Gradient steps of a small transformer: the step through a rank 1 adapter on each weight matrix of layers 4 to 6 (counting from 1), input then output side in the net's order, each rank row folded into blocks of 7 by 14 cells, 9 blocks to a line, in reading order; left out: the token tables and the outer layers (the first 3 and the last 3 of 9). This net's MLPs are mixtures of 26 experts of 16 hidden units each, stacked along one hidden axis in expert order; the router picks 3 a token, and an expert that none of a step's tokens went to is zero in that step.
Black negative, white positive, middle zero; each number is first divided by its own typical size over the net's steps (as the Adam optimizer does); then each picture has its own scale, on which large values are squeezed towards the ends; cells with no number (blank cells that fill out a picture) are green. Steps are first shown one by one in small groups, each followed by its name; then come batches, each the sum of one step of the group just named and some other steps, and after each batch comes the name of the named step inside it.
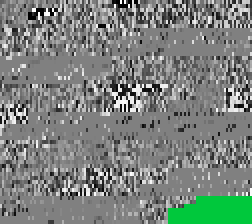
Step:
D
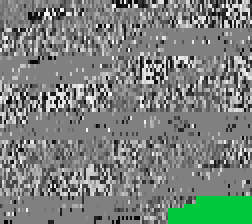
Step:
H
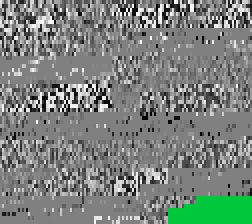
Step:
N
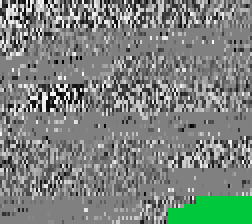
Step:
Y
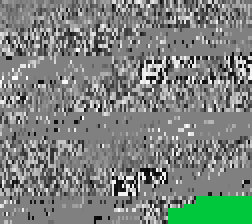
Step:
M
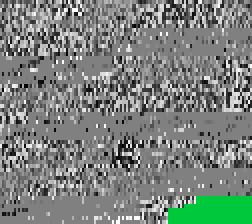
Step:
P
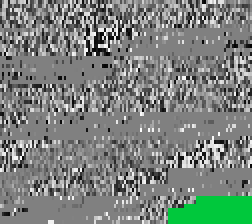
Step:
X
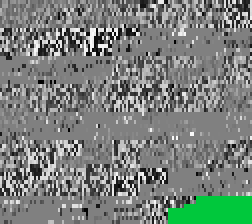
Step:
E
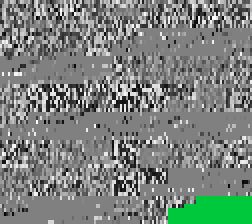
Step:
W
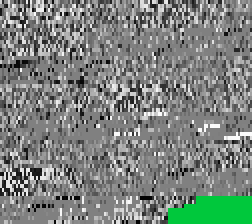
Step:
Y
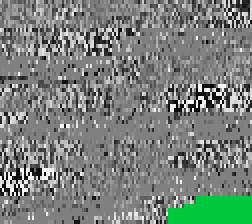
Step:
P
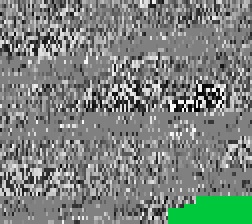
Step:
W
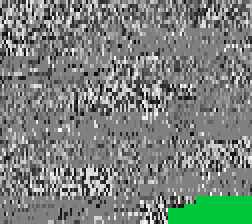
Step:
W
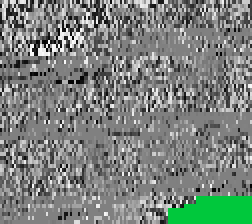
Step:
X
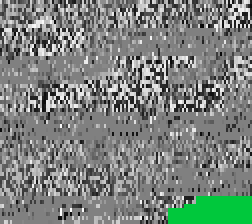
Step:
N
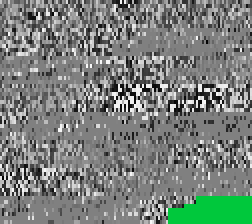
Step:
D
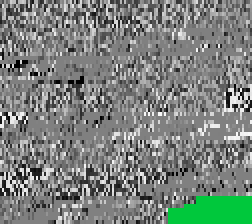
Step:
E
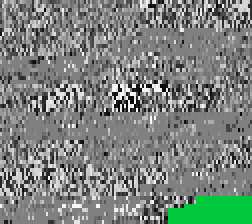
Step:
H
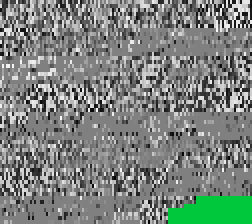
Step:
M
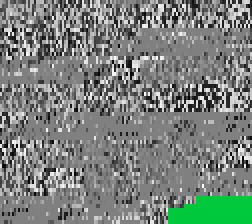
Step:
P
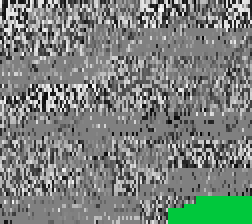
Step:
N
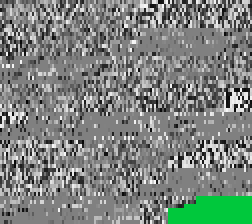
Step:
X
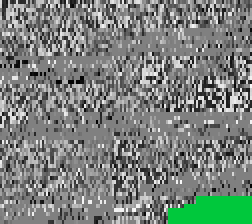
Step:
M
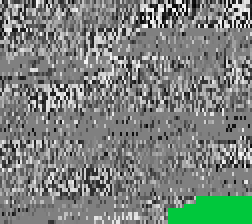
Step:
P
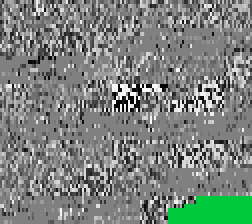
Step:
W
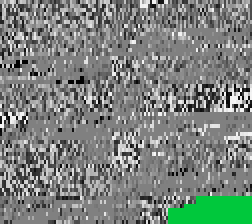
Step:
H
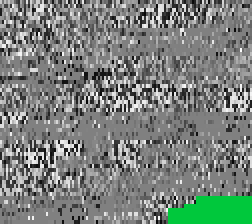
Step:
Y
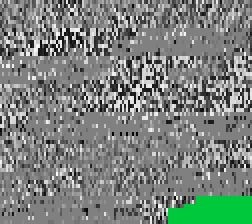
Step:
E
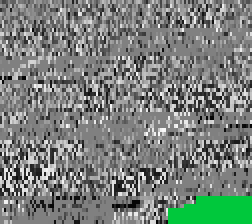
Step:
M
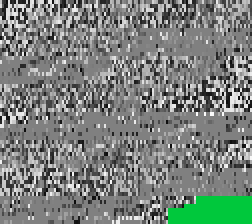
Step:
P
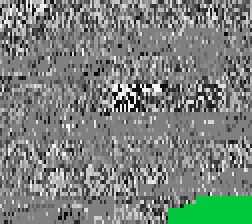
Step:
W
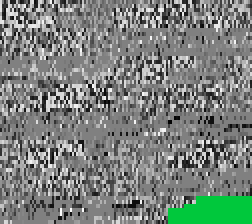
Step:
N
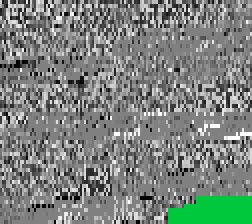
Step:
Y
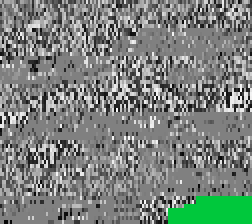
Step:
H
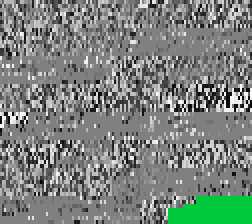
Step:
W
